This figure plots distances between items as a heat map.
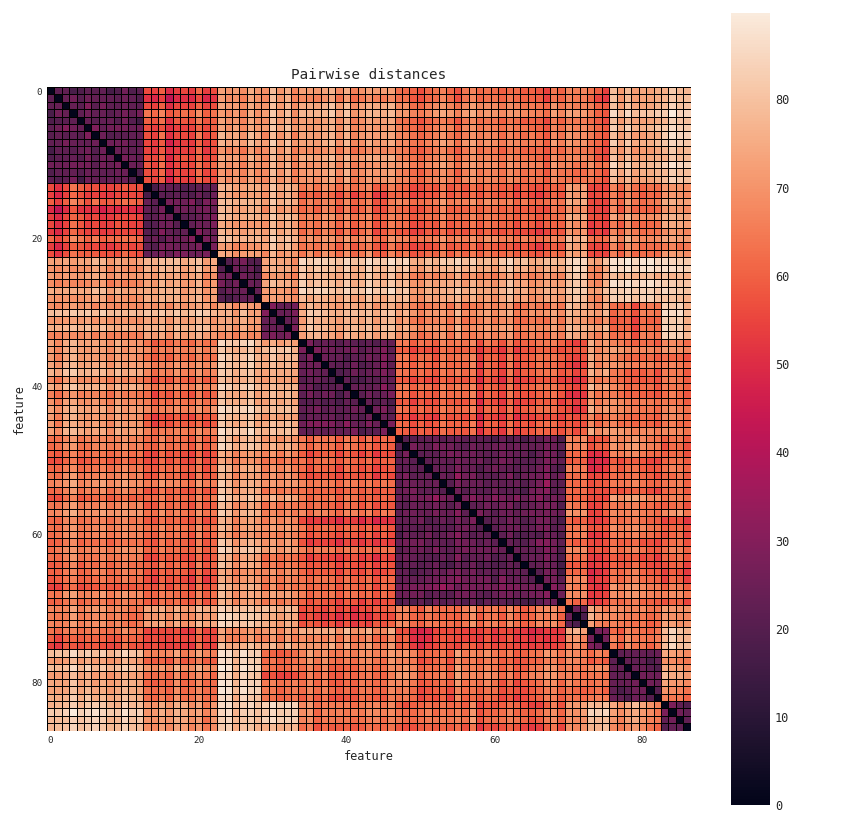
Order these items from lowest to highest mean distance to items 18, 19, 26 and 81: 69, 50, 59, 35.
50, 69, 59, 35
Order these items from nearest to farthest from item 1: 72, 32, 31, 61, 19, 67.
19, 67, 61, 72, 31, 32
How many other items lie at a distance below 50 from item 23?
5
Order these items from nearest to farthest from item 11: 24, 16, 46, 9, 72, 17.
9, 16, 17, 72, 24, 46
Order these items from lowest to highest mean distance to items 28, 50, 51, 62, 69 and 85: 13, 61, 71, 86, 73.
61, 86, 73, 13, 71
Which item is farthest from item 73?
84
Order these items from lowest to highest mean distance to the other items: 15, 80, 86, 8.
8, 15, 80, 86
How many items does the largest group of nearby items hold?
23
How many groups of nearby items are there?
10
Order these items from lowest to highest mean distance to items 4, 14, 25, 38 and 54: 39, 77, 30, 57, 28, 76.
39, 57, 28, 77, 76, 30
